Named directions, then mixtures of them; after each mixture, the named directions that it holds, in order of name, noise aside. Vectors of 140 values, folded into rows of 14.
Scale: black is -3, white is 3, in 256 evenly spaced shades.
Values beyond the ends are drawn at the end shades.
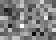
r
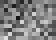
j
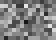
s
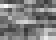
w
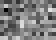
j, r, w.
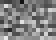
j, w.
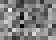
j, r, s.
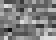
j, w.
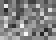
j, r, s.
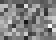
s.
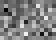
j, r, s.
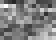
s, w.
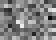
r, w.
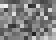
r, s, w.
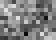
j, r, w.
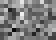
j, r, s.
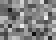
j, r.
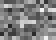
r, w.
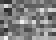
j, r, w.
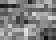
j, w.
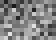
j.
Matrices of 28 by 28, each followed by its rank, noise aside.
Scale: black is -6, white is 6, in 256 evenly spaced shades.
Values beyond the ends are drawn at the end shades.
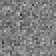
eight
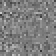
six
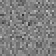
six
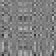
two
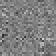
six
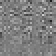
four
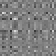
two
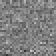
eight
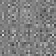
four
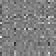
four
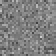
eight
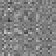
four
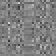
three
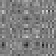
three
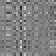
two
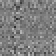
six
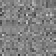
six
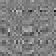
four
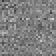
eight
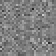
eight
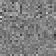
six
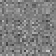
four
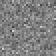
eight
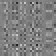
two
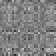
three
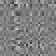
three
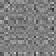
three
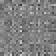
three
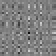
two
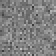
eight
